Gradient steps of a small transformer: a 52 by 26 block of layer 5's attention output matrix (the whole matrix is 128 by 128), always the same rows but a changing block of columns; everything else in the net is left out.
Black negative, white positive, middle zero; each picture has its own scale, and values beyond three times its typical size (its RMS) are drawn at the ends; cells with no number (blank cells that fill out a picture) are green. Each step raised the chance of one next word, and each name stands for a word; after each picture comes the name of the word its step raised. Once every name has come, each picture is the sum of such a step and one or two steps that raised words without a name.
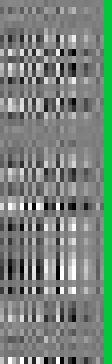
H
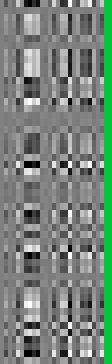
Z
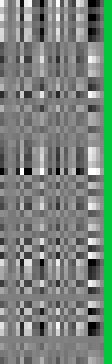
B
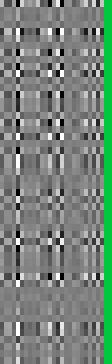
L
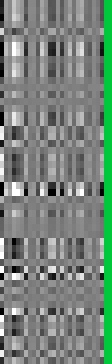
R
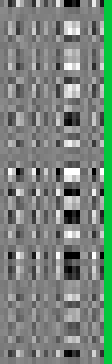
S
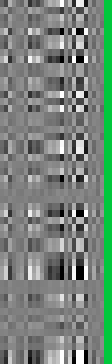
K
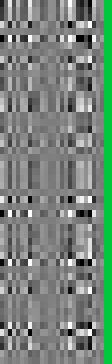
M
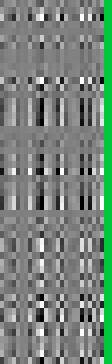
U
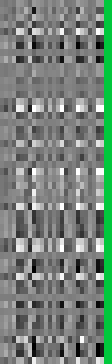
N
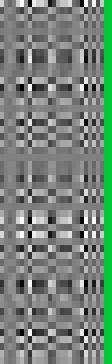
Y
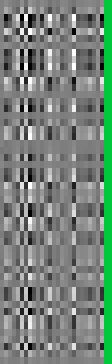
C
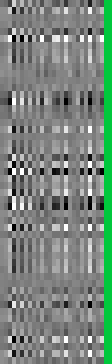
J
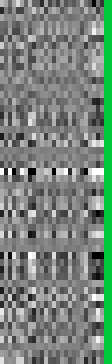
S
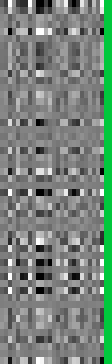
L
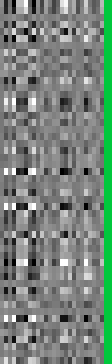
H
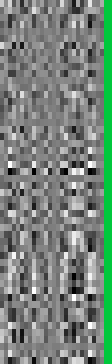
Z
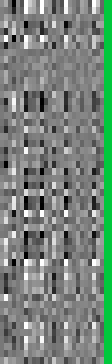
M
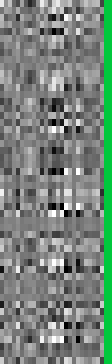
N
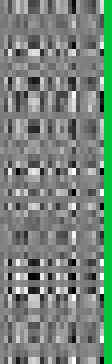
H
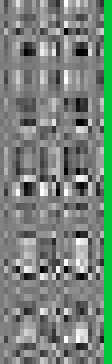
R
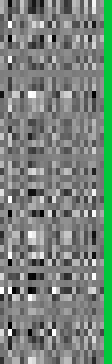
M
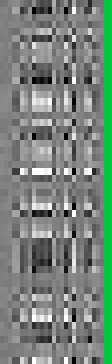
U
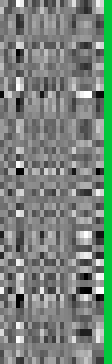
Z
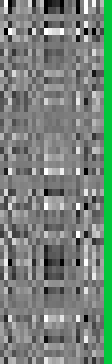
L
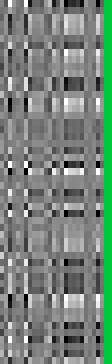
Z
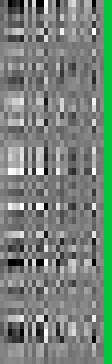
B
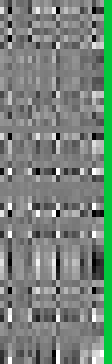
K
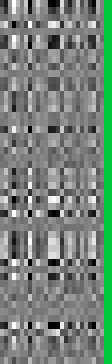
M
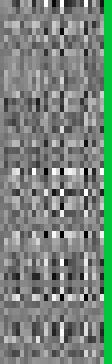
S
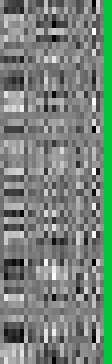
K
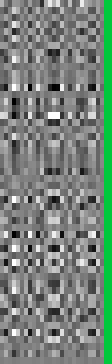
Y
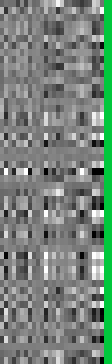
S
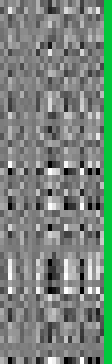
H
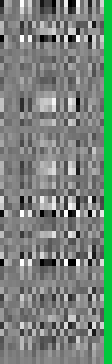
M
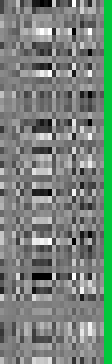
L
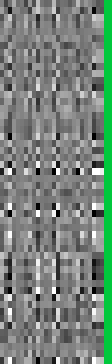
Z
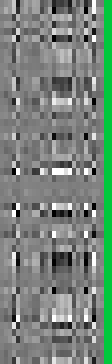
Z
